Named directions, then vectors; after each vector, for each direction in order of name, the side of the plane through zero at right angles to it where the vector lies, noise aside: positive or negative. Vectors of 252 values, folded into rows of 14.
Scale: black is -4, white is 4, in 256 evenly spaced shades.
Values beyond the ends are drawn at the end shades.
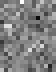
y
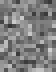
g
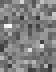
negative, positive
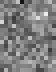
negative, negative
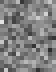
negative, negative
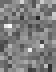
negative, positive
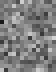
positive, positive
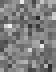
negative, positive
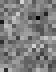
positive, positive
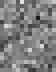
negative, positive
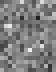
negative, positive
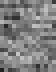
negative, negative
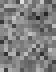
positive, positive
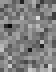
positive, negative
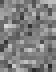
negative, positive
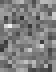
negative, positive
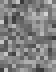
negative, negative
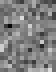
positive, negative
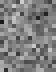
positive, positive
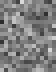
positive, positive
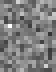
negative, positive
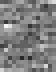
negative, positive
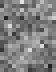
negative, positive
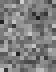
positive, positive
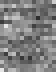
positive, positive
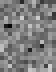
positive, negative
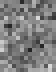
positive, negative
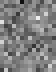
negative, negative
